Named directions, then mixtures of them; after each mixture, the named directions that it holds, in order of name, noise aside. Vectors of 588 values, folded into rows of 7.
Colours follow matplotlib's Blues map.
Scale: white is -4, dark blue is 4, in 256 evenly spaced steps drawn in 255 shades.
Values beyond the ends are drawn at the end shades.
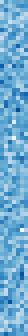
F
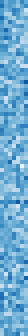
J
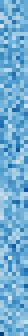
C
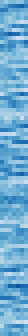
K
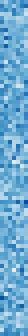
C, F, J.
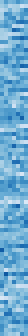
J, K.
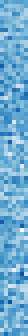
F, J, K.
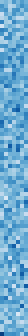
C, F.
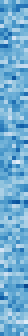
C, J, K.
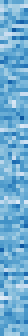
J, K.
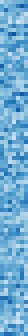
F, K.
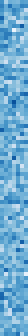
J, K.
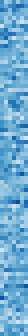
C, J, K.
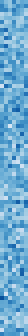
C, F, J.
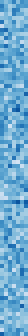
C, F, J.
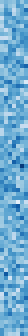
J.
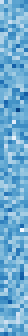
F.
